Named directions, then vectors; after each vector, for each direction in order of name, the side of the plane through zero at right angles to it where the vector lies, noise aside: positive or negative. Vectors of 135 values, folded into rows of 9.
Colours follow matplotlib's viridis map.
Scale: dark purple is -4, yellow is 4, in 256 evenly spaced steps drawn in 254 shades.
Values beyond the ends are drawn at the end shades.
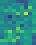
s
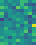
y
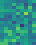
positive, positive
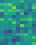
negative, negative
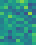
negative, positive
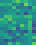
negative, negative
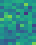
negative, negative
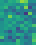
negative, positive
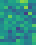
negative, positive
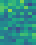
negative, positive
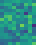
negative, negative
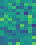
negative, negative
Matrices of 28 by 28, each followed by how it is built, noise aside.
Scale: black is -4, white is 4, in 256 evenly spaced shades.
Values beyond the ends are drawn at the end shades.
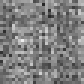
blocks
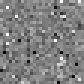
sparse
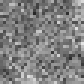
smooth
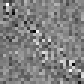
banded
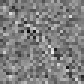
banded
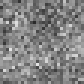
smooth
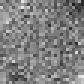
smooth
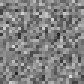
repeating columns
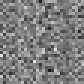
repeating rows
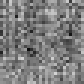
blocks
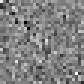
banded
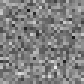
noise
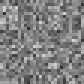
blocks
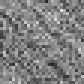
Toeplitz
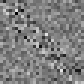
banded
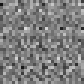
repeating columns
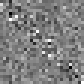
banded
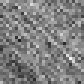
Toeplitz
